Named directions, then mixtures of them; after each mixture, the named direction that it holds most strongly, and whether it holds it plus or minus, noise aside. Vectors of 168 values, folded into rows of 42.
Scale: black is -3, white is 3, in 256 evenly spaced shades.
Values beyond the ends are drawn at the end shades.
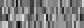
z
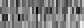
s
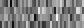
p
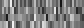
p, minus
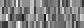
z, minus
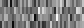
p, plus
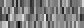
z, plus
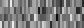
p, minus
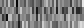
s, plus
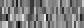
z, plus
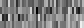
s, plus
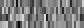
z, plus
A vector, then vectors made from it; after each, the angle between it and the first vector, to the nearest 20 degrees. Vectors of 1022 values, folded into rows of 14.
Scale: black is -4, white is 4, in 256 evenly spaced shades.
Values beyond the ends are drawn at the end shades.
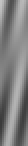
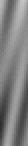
20 degrees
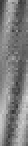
160 degrees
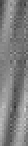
160 degrees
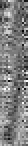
120 degrees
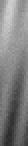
100 degrees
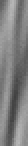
140 degrees
